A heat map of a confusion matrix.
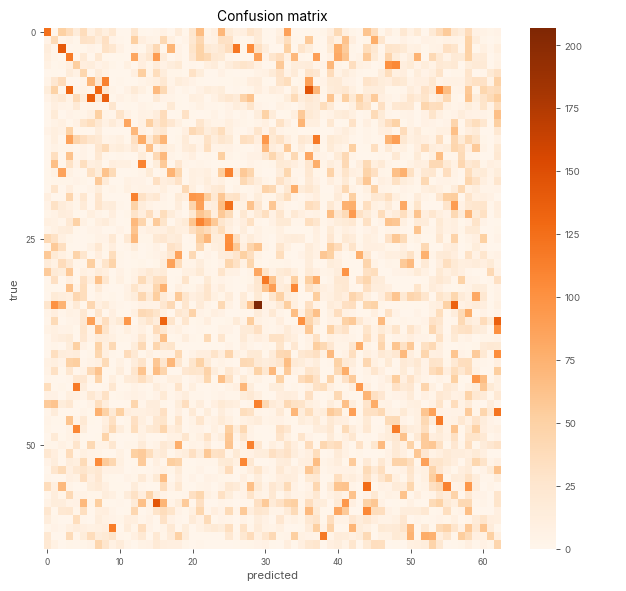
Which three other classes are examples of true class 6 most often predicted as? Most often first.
8, 36, 62
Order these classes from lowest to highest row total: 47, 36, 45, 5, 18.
5, 18, 47, 36, 45
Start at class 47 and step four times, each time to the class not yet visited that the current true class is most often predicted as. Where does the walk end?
37
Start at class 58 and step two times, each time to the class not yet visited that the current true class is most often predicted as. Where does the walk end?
40
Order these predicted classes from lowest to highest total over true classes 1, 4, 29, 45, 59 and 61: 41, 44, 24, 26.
26, 24, 44, 41
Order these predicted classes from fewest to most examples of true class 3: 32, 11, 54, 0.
11, 0, 54, 32
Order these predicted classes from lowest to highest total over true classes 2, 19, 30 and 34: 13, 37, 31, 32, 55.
32, 55, 13, 31, 37
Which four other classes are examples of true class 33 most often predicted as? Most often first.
29, 56, 1, 2
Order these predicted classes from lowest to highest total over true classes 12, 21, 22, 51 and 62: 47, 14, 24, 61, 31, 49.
61, 47, 14, 31, 49, 24
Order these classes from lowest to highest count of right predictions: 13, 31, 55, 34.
34, 13, 31, 55
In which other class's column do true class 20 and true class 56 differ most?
12
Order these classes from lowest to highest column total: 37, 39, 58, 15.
39, 15, 37, 58
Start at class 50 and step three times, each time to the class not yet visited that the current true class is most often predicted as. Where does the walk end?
25
